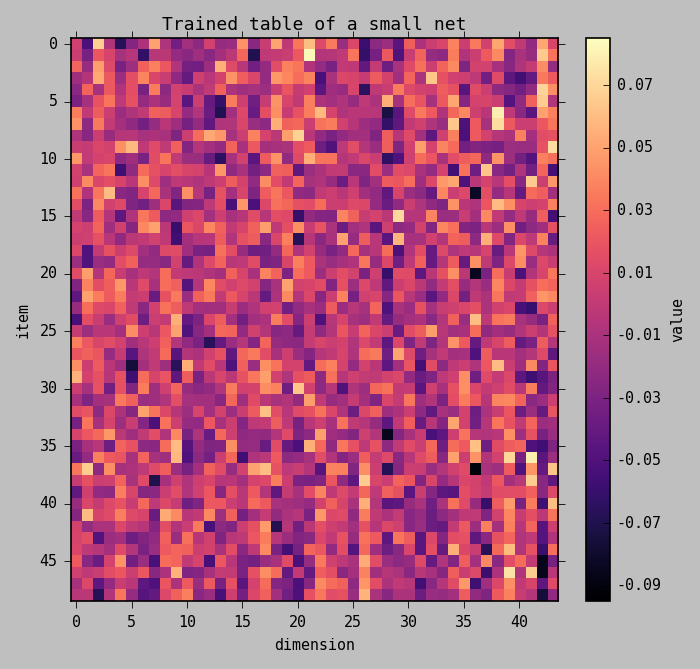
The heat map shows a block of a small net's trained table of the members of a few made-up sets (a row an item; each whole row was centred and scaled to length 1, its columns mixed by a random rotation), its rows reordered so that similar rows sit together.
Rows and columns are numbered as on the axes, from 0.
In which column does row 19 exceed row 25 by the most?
20
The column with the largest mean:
34
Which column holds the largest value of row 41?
1
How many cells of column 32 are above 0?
18
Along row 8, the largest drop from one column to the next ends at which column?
35
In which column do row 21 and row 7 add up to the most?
38
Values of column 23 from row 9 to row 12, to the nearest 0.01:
-0.05 0.03 0 -0.02
